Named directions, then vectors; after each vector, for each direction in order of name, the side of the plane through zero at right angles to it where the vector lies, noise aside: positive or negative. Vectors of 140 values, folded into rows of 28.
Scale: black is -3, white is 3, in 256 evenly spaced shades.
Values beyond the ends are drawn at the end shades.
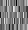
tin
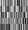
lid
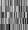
positive, positive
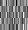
negative, positive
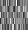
positive, negative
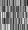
negative, negative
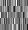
positive, negative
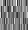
positive, negative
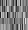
negative, positive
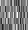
positive, positive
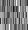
negative, negative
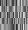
negative, positive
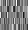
positive, negative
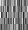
positive, negative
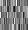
positive, negative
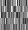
positive, negative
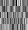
negative, positive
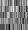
positive, positive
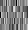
negative, positive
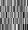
positive, negative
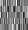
positive, negative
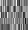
positive, negative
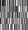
negative, negative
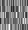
negative, negative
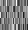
positive, negative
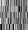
positive, positive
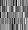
negative, positive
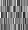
positive, negative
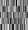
negative, positive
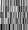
positive, positive
